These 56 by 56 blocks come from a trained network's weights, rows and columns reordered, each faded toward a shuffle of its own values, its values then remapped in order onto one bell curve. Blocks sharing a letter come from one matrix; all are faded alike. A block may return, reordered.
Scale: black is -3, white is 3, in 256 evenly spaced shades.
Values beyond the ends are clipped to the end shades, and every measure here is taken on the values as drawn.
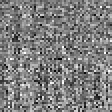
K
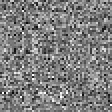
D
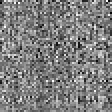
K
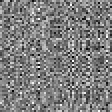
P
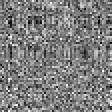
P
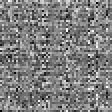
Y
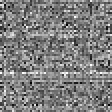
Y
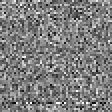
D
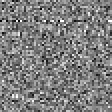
D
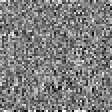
D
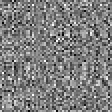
P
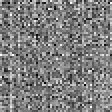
K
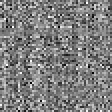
K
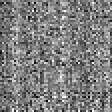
K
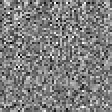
D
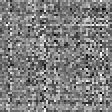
Y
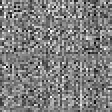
K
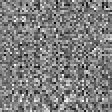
P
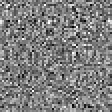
D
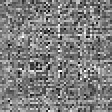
Y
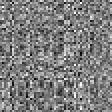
P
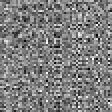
P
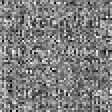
K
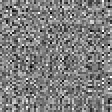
P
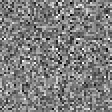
D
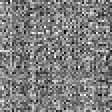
K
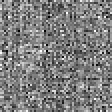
K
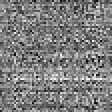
Y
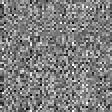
P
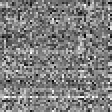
Y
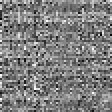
Y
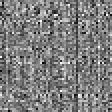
K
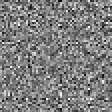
D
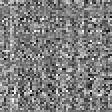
K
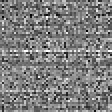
Y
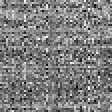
Y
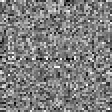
D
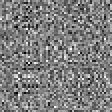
P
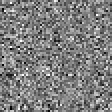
D
